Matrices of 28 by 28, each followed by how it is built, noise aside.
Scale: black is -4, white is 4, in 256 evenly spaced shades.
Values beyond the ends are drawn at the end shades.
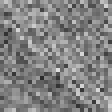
Toeplitz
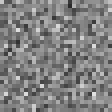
repeating rows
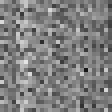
repeating rows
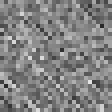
Toeplitz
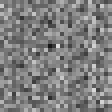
repeating rows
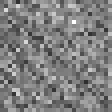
Toeplitz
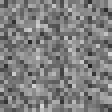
repeating rows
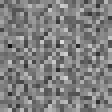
repeating rows
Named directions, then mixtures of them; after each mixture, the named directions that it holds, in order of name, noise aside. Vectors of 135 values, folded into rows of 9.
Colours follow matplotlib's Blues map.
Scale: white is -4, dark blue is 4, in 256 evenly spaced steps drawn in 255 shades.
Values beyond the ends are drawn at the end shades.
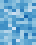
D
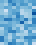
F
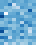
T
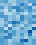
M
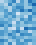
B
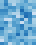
D, F.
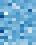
T.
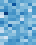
M, T.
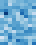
F, T.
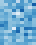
B, D.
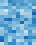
F.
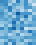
B.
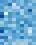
T.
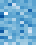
T.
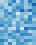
B.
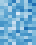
B.
